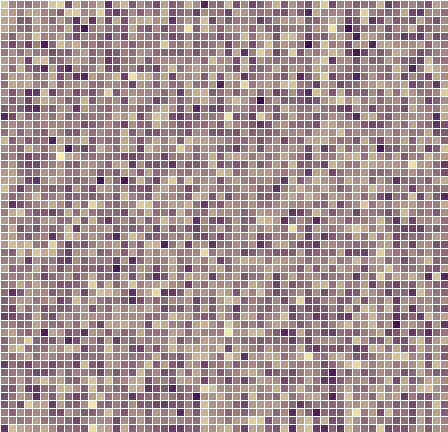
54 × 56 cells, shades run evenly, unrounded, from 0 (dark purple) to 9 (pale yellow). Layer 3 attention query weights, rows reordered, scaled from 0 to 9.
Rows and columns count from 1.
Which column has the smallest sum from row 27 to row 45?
50
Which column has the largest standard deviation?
45
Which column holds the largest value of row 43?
4
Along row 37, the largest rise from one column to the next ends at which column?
53
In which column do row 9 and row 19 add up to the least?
9
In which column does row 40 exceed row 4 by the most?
11
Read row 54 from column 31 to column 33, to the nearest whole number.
2 6 6
